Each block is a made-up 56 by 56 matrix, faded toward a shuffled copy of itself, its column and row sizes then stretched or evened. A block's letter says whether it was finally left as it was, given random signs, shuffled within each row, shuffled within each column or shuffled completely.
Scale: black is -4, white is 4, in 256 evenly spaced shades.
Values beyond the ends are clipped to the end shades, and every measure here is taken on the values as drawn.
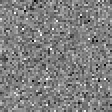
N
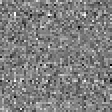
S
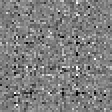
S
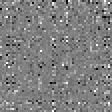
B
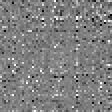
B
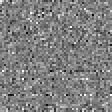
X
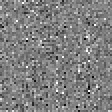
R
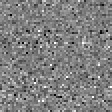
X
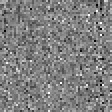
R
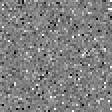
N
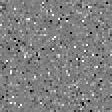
N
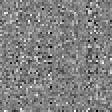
S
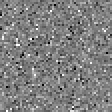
N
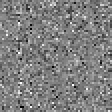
R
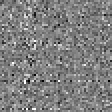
S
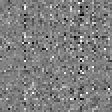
S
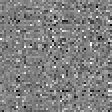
B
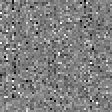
R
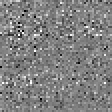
S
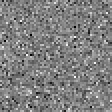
N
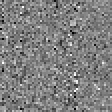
R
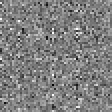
S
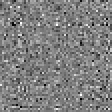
B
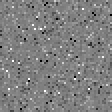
N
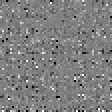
S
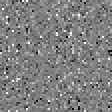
R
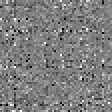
S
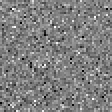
N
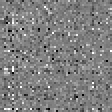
S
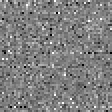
X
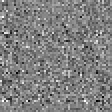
S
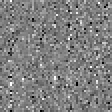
R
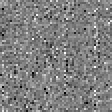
R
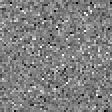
N
